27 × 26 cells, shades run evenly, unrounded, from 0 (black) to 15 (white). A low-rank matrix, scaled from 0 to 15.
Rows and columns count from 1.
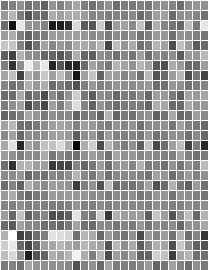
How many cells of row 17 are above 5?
22
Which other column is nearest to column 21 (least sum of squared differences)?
20
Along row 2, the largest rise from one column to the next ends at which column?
7
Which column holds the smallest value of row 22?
14
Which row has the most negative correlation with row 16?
1
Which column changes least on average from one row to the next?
16
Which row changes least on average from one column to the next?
21
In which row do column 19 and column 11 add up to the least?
3
